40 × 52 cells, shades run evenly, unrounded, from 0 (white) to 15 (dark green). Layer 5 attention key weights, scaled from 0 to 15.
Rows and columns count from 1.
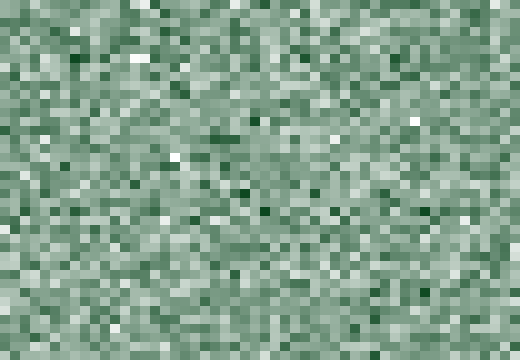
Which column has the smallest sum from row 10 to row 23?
31
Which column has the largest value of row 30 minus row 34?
15
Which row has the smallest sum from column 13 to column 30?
27
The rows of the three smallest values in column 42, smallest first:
14, 35, 30
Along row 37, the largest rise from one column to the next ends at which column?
13
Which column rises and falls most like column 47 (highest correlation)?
17
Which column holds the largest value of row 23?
40
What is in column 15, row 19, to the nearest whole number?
9
